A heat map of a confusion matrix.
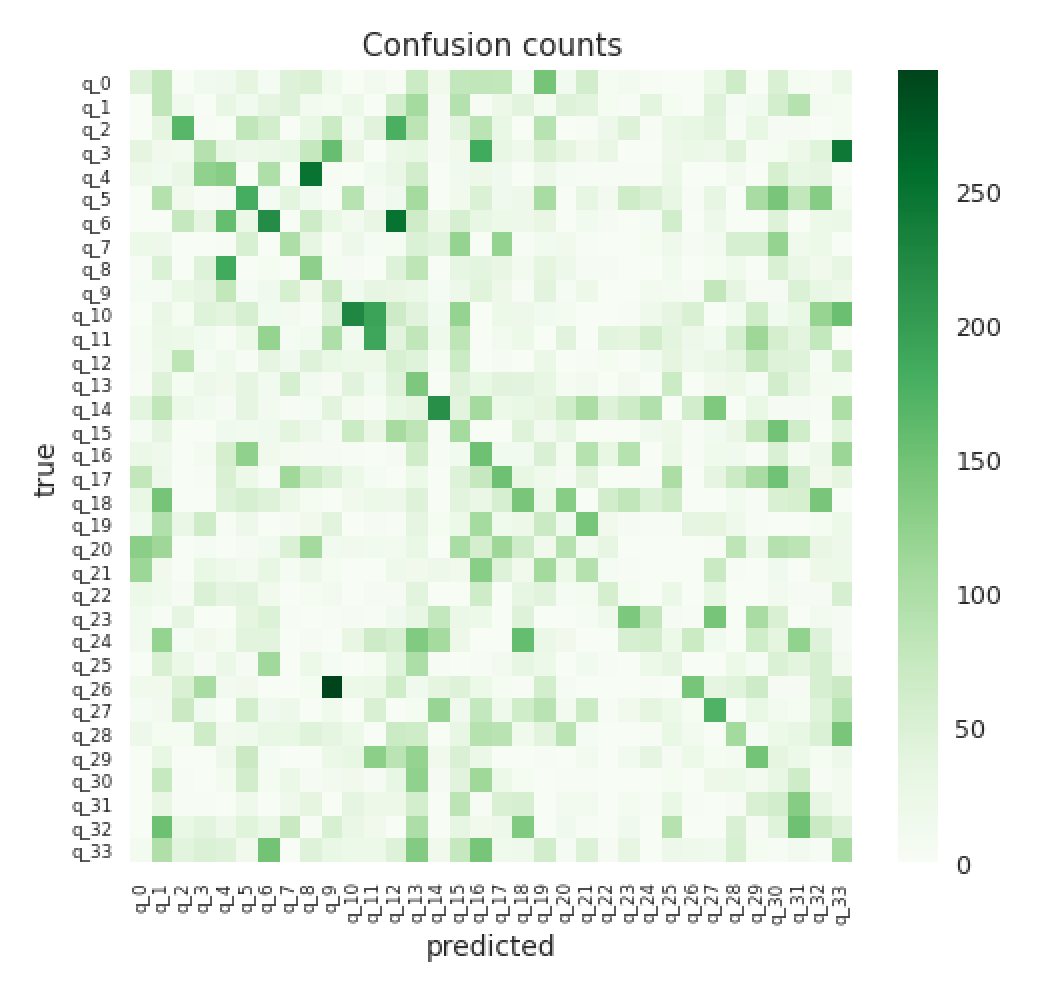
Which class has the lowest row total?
q_22
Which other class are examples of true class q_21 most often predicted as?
q_16
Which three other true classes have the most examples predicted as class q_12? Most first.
q_6, q_2, q_15
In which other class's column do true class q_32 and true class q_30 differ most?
q_18
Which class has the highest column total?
q_13
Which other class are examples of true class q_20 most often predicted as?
q_0
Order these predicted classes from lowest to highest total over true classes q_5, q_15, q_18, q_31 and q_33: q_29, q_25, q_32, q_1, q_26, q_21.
q_26, q_21, q_25, q_29, q_32, q_1
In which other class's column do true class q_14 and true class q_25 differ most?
q_27
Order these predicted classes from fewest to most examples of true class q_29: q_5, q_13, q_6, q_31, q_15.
q_6, q_31, q_15, q_5, q_13
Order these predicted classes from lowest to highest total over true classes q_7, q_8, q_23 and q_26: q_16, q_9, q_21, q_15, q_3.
q_21, q_16, q_3, q_15, q_9
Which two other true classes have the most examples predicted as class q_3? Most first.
q_4, q_26
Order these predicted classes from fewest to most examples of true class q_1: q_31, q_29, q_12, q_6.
q_29, q_6, q_12, q_31
